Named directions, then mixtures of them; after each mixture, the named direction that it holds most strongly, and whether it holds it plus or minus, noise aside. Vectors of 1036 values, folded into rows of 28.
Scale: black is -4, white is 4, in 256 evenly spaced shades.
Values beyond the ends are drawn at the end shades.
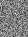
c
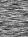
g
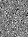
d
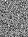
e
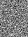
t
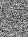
c, plus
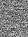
t, plus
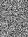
t, minus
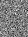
d, minus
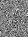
d, minus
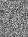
e, plus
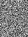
t, minus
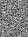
t, minus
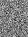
c, minus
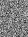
c, minus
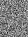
c, minus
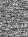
g, minus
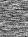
g, minus
